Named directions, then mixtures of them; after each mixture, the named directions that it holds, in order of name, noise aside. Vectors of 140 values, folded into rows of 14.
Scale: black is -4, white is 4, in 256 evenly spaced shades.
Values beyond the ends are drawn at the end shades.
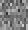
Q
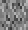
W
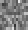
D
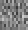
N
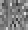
D, Q, W.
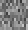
Q.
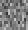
N, Q.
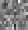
D.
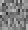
D, Q.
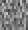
N, Q, W.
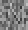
N, Q, W.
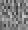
N.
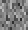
W.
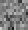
D, Q, W.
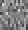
D, Q.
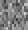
D, Q, W.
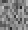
N, W.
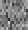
Q, W.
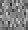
D, Q, W.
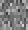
Q.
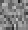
D.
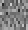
D, Q.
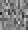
N, Q.
